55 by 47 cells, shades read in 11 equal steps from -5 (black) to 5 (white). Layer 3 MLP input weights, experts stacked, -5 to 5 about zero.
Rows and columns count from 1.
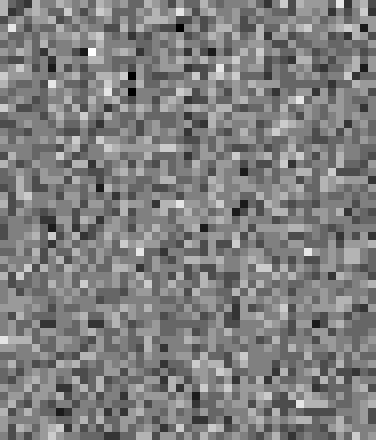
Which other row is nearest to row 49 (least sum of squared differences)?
52
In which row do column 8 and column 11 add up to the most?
15
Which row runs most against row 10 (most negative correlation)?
50
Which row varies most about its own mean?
4
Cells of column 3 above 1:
9
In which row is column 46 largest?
2
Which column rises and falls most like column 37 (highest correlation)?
3
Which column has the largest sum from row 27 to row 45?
19
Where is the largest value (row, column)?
7, 12
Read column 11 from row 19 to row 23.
-2 -1 2 -1 0
